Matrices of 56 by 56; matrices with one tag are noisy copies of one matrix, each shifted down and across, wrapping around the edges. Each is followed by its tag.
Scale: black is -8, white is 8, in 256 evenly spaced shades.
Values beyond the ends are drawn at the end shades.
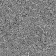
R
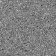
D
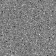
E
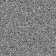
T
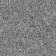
R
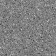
D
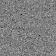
T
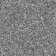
R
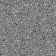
D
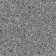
E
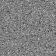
T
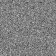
E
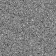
T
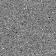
R
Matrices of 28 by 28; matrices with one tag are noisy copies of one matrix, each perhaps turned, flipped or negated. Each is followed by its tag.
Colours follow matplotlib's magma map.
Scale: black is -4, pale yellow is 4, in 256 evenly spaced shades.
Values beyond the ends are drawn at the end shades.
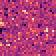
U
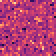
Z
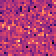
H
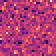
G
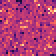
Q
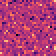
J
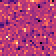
Z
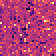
H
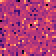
J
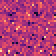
G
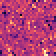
Q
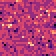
U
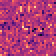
H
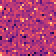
J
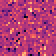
U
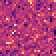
Z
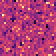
G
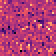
H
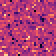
G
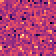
J
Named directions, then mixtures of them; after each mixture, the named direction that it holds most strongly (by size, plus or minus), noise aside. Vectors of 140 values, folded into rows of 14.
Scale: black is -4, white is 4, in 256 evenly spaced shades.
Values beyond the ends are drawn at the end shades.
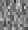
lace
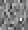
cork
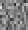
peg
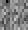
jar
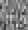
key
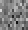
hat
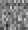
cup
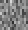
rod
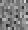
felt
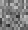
felt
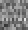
cup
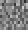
peg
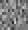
rod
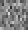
cork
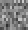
cup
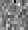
lace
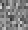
key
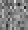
cup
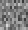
cup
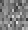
hat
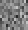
felt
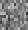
peg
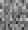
hat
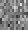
hat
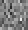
cork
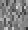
lace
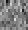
lace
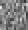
peg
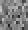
hat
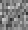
peg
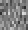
rod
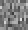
cork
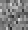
hat
